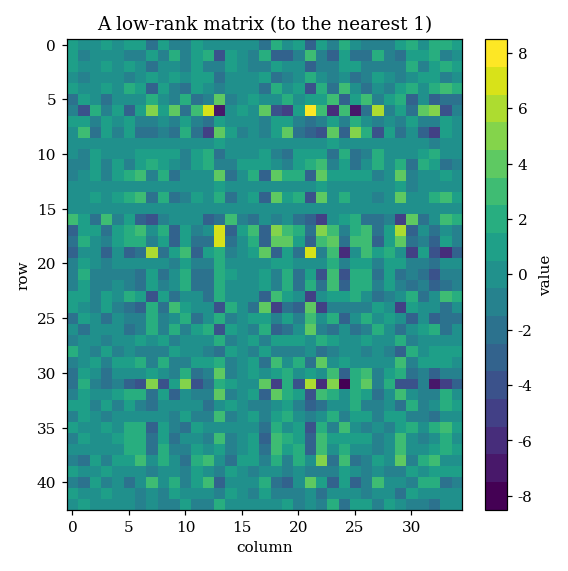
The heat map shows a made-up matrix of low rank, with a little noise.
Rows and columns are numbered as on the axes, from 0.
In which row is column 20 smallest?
31
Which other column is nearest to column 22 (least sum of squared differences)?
29
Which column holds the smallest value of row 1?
13
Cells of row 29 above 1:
7
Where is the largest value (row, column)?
6, 21
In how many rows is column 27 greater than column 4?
10
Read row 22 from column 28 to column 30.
1 -1 -2
